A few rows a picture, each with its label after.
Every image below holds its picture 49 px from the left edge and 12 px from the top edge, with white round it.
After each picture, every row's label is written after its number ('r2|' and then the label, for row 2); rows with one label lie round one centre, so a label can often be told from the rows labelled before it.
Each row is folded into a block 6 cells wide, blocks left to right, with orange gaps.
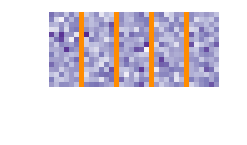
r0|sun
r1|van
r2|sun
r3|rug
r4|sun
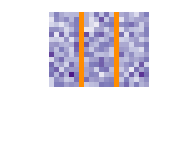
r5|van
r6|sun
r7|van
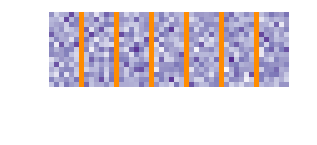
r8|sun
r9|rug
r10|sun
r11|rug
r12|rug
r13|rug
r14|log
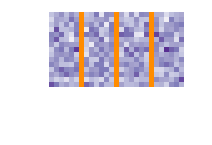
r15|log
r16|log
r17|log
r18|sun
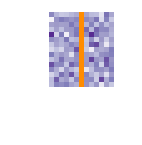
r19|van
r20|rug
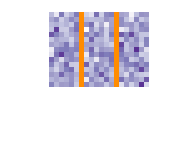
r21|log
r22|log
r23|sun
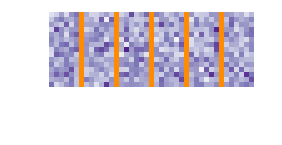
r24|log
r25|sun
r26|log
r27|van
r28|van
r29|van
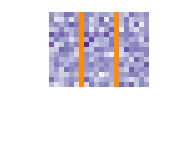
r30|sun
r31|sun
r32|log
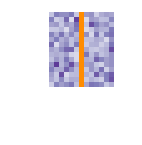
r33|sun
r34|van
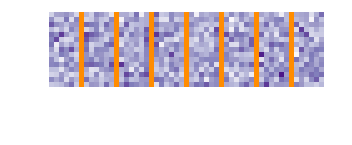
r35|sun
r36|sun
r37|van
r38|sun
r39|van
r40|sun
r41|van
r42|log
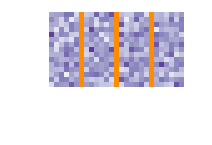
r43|sun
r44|log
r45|sun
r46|sun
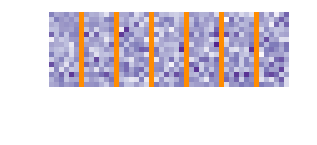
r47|van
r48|van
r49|log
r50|van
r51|van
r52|van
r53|log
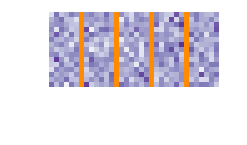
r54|rug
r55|rug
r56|van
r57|sun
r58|van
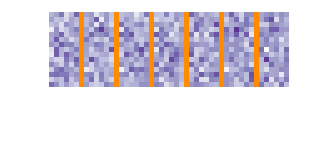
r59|log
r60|rug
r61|log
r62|log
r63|van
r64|rug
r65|rug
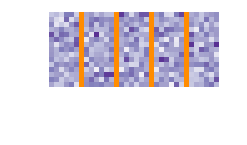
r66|sun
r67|van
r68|rug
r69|rug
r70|sun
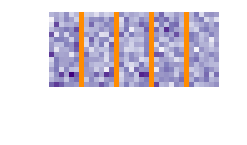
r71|van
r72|van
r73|van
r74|rug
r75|rug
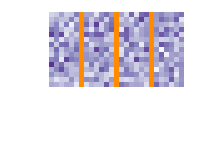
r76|log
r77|sun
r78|log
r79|rug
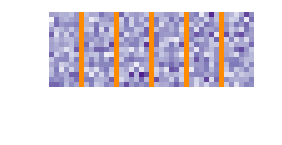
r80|van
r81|sun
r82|van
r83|sun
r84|rug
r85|sun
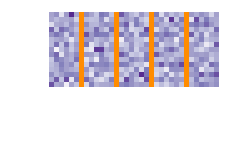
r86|rug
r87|sun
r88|van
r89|sun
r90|van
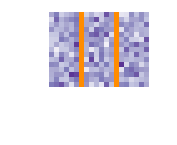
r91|van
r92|rug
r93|log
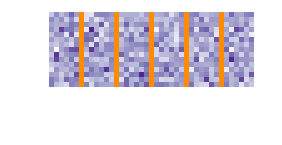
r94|rug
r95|log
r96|van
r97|log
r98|rug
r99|rug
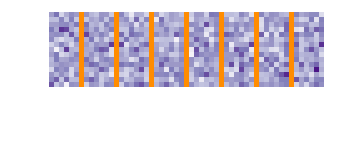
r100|rug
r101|sun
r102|sun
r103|van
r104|log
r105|sun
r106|van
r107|sun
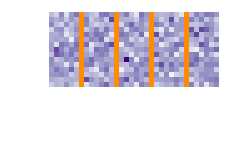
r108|log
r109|sun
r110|rug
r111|sun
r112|rug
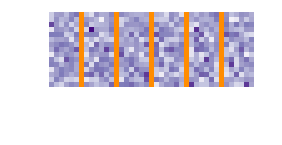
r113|log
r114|log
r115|van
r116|sun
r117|log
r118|sun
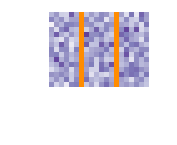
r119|rug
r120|sun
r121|log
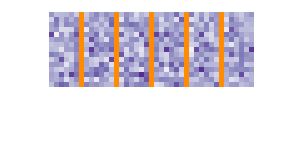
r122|van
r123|log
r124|van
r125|sun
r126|log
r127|log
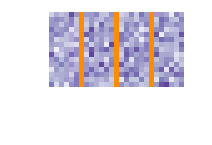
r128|rug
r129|log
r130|log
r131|van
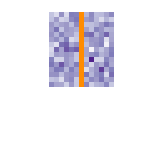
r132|log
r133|rug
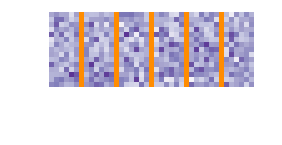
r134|van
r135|van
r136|rug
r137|log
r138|log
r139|log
